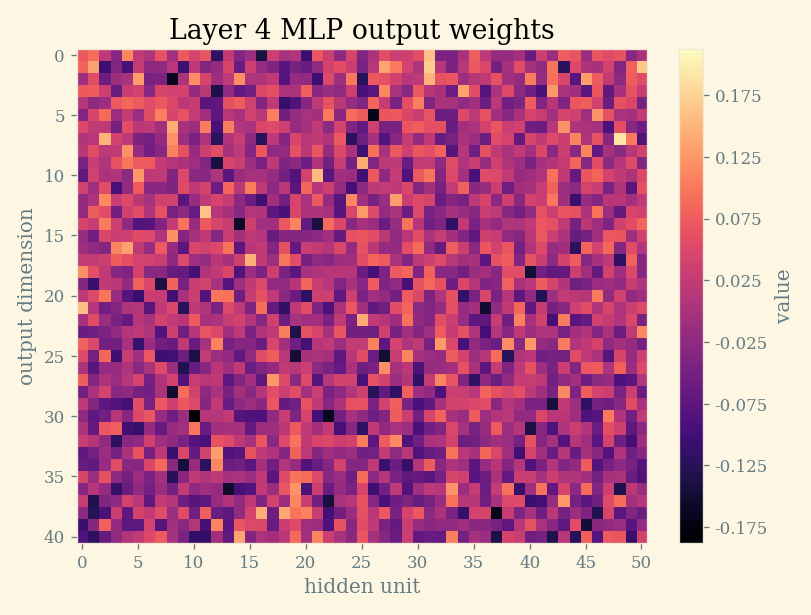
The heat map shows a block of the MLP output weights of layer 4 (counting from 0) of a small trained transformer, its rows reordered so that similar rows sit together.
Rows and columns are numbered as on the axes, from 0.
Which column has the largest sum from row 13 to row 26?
29
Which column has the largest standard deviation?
25
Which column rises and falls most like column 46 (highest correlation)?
1
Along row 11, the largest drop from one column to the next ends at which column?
3
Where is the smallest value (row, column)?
30, 10
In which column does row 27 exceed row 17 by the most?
17
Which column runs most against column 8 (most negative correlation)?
33
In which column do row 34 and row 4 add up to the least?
11
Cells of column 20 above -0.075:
36
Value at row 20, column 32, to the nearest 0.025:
0
